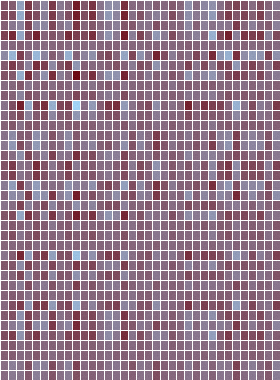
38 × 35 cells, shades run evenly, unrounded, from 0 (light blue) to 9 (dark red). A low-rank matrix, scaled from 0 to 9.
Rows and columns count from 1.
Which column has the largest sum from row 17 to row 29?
5
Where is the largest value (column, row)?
10, 8
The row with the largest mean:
4
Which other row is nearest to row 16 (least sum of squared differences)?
29
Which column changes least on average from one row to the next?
23
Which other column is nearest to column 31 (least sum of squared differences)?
33
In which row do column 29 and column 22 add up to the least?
6
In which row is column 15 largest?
11
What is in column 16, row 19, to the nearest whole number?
2
